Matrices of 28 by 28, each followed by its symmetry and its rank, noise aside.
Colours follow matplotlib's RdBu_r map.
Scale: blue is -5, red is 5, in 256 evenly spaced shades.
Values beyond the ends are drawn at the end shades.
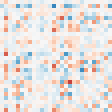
antisymmetric, rank four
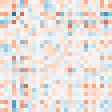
symmetric, rank three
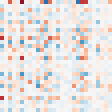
no symmetry, rank three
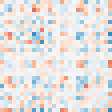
symmetric, rank three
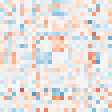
antisymmetric, rank four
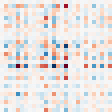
no symmetry, rank two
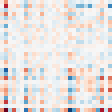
no symmetry, rank two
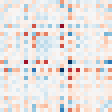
symmetric, rank two
